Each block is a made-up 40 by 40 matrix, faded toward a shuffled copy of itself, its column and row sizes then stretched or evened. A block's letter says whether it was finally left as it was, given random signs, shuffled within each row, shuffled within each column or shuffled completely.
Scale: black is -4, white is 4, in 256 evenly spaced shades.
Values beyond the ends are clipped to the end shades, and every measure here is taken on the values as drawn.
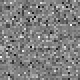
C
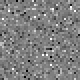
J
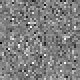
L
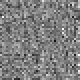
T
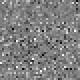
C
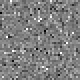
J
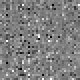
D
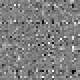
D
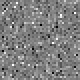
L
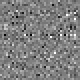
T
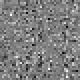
D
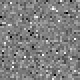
J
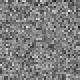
D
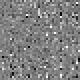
D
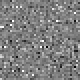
C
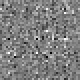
D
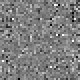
D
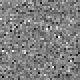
J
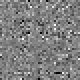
D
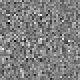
T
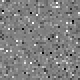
J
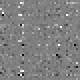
D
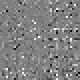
D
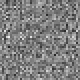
T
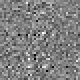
D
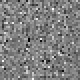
L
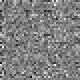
D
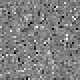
J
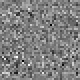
D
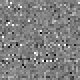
C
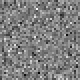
J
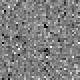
L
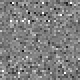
C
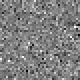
J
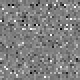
C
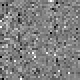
L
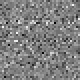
C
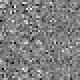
T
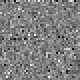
C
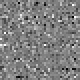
D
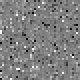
L
